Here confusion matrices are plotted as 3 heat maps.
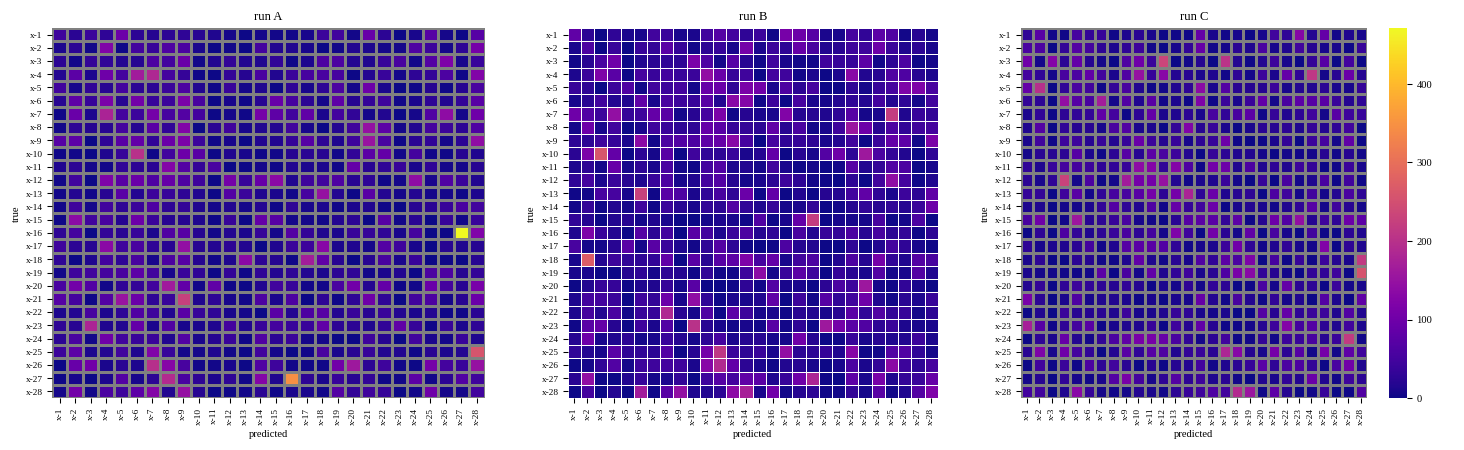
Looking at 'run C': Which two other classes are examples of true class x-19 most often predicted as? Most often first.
x-28, x-18
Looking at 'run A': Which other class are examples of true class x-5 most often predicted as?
x-21
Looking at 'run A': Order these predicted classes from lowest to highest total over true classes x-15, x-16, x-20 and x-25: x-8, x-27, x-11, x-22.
x-11, x-22, x-8, x-27
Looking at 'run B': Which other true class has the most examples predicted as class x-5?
x-17
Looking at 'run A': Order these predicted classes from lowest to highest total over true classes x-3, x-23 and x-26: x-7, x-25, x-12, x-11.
x-11, x-12, x-25, x-7
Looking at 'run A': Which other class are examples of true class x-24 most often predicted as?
x-4
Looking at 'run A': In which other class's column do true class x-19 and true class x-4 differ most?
x-7
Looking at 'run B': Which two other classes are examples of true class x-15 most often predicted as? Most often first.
x-19, x-18
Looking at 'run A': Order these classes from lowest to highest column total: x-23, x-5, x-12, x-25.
x-23, x-12, x-25, x-5
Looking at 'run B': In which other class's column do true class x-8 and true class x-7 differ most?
x-25
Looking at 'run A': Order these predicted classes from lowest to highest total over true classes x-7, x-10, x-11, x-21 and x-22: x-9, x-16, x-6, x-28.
x-16, x-28, x-6, x-9
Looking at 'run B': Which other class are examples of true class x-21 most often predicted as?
x-10
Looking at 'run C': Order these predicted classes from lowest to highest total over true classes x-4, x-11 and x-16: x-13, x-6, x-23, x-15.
x-15, x-23, x-6, x-13
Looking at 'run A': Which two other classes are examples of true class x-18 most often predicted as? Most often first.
x-17, x-13
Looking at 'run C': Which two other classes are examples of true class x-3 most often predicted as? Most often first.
x-12, x-17
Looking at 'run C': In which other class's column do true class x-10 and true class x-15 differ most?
x-23
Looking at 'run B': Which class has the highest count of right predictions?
x-28
